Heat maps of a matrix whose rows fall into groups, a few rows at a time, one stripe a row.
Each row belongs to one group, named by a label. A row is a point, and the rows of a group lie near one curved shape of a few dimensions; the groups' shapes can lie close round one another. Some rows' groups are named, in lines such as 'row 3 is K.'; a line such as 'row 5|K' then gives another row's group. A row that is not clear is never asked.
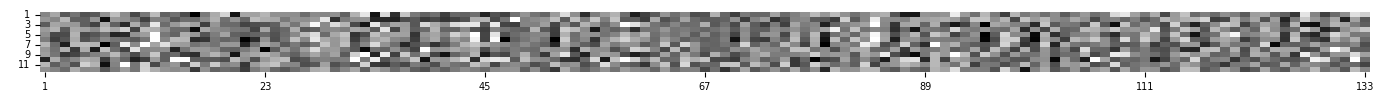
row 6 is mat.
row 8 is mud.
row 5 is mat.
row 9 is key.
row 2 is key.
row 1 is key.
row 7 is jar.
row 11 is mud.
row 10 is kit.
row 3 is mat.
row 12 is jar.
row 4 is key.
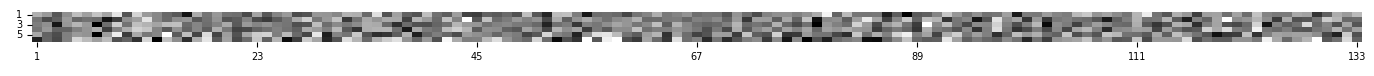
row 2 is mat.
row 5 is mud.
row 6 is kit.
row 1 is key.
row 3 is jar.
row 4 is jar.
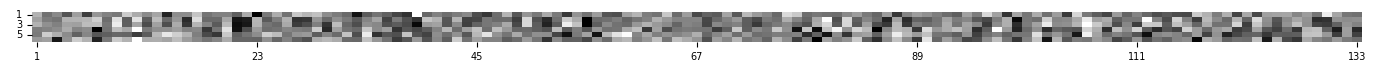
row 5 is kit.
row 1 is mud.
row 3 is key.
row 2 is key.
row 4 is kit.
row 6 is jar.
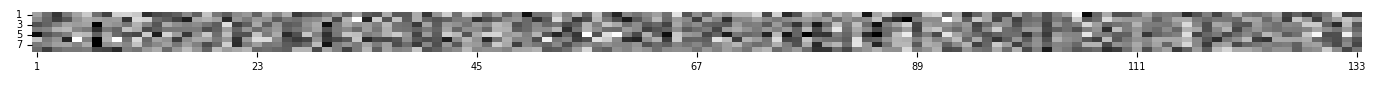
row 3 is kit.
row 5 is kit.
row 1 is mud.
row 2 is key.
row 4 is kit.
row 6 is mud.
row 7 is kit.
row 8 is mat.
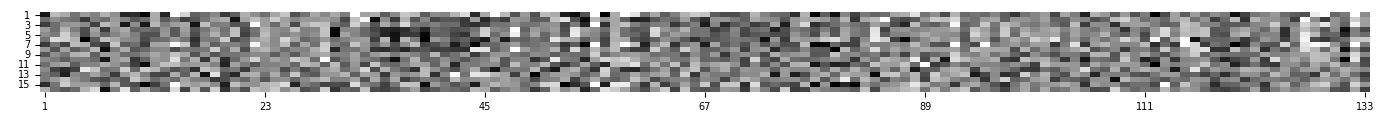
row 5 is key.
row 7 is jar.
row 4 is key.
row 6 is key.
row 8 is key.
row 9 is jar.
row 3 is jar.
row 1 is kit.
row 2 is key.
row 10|mud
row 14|kit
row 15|kit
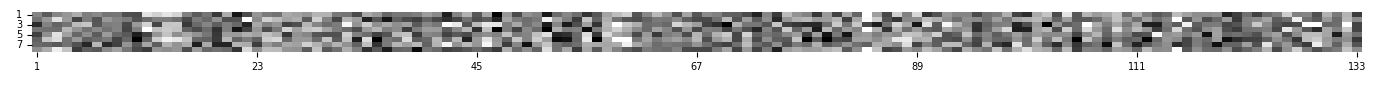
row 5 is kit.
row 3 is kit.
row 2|key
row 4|mat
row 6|kit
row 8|key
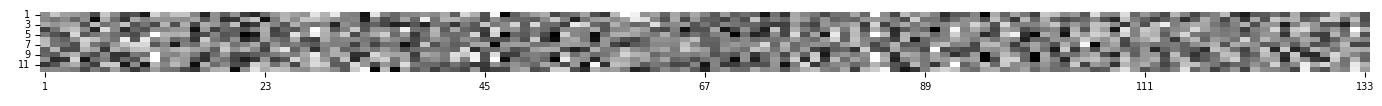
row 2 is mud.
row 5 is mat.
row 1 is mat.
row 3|key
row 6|key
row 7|mud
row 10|mat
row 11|jar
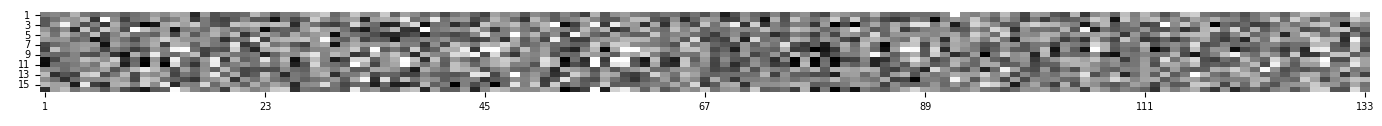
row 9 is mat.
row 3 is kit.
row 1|jar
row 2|jar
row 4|mud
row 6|mud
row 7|kit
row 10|kit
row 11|kit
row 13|key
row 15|mud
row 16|kit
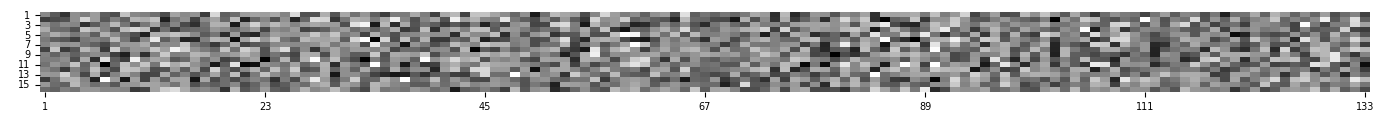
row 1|mud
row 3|key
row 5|mat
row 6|key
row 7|kit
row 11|kit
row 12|mud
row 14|jar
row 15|jar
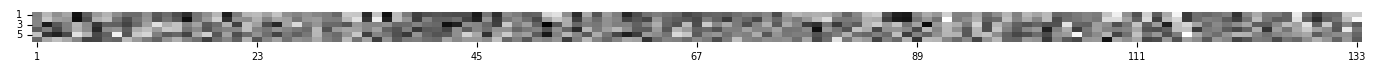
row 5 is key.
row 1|key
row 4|jar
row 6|kit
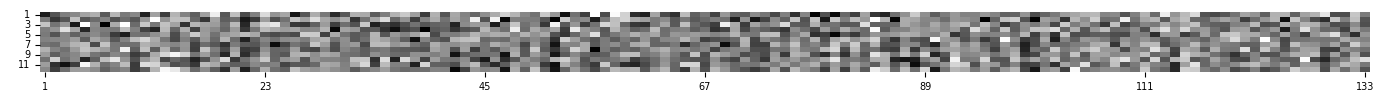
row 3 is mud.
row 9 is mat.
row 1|kit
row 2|mat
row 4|key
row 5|mat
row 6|jar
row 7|jar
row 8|key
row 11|key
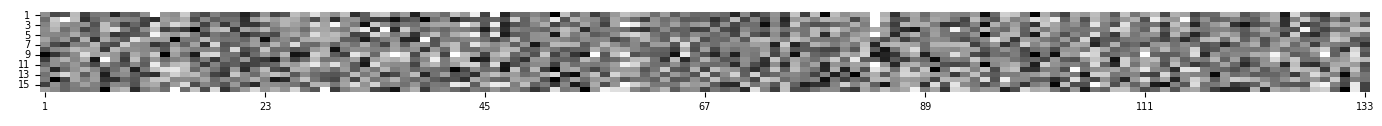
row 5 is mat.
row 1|mat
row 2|key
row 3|mat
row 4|key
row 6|mud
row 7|mud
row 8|kit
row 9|kit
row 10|jar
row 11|mat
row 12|mat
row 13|kit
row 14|mat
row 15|kit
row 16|mud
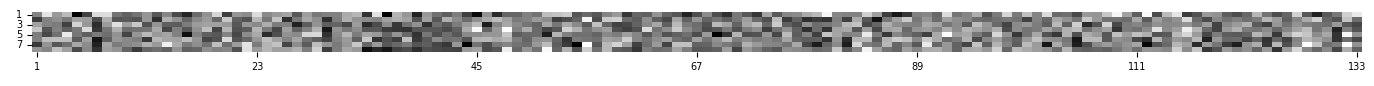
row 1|key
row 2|kit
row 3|mud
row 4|key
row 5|jar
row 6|kit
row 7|jar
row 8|key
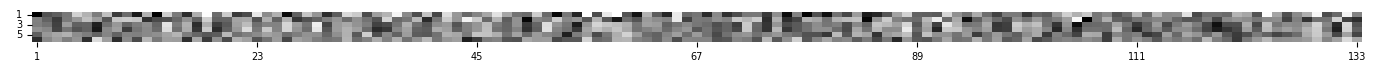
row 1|kit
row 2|mud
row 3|mud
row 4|mud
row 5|kit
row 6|jar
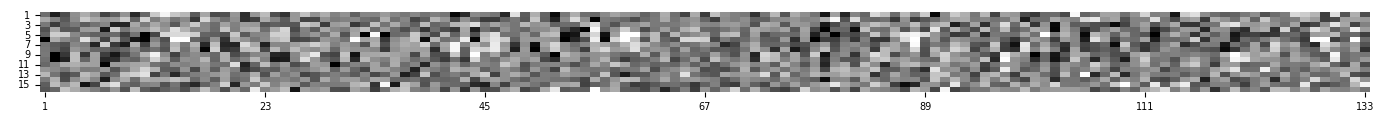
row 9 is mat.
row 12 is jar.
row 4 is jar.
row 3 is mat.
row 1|mat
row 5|kit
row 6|kit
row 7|mud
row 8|mud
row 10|mat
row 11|kit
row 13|mud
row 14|jar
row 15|key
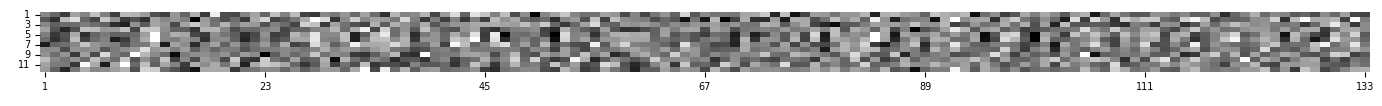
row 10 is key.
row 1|mud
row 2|jar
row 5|mat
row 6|mat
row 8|jar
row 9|mud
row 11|mud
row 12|key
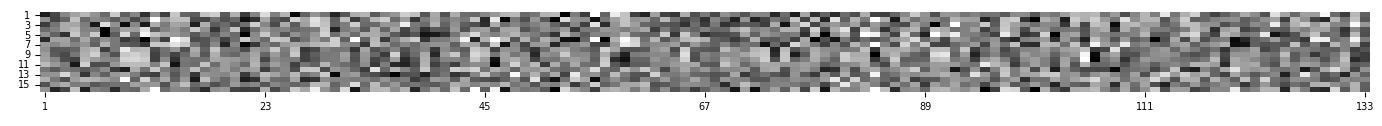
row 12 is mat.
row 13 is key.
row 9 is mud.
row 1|kit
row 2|mat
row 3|jar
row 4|kit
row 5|jar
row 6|kit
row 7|mat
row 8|mud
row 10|mud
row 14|key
